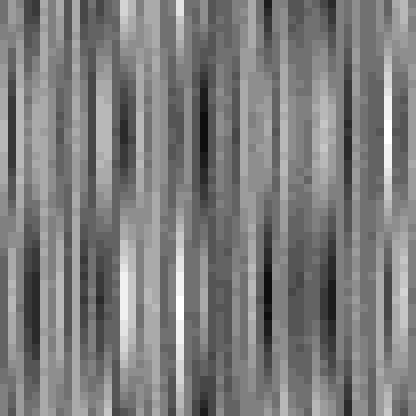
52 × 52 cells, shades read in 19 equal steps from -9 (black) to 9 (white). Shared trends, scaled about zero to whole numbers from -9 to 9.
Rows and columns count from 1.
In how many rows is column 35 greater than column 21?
22
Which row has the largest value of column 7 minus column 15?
52
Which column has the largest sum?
23
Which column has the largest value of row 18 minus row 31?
49
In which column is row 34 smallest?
34
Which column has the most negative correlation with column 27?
46
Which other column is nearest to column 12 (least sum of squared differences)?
30
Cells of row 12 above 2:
9
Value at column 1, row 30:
0
